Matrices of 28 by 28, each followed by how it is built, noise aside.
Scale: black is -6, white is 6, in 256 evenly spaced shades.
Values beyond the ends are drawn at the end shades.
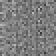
repeating rows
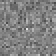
low rank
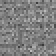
blocks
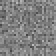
blocks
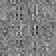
low rank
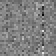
uneven columns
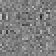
low rank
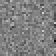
uneven columns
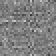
low rank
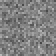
repeating rows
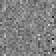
uneven columns
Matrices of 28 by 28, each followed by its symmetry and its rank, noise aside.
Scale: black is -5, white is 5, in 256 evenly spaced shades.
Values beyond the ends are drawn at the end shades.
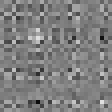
symmetric, rank two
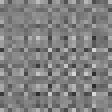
symmetric, rank one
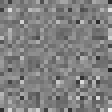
symmetric, rank three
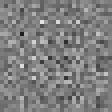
no symmetry, rank three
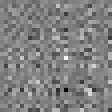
no symmetry, rank three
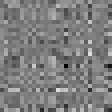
no symmetry, rank three
